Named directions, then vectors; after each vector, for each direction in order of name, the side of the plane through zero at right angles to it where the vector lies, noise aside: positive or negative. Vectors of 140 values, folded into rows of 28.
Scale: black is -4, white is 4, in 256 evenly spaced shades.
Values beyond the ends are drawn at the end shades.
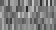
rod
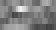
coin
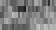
negative, negative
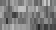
positive, positive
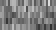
positive, positive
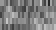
negative, negative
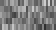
positive, positive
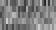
negative, negative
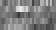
positive, negative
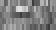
positive, negative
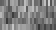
positive, positive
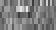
positive, negative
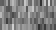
positive, positive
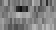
negative, positive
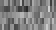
negative, positive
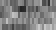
negative, negative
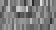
positive, negative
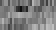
negative, positive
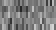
negative, positive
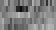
negative, positive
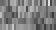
positive, positive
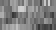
positive, positive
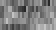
negative, negative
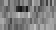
negative, positive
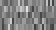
positive, negative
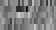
negative, positive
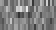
positive, negative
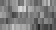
positive, positive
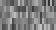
negative, negative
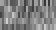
negative, negative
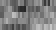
negative, negative
